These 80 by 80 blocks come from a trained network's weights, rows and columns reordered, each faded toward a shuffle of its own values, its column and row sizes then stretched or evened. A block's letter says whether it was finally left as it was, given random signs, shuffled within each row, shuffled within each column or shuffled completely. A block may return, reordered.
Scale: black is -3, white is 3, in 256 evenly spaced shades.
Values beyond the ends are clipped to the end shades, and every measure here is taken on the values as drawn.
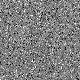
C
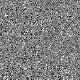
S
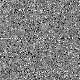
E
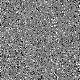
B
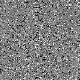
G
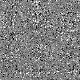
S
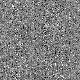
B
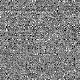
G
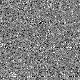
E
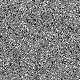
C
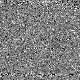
E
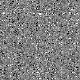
S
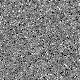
C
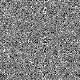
S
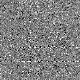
S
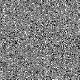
G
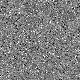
C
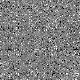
S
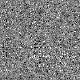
S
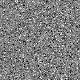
B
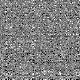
G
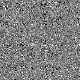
S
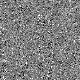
B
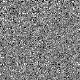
S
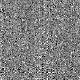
G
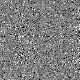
S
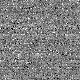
E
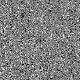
B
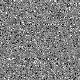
E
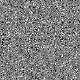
S
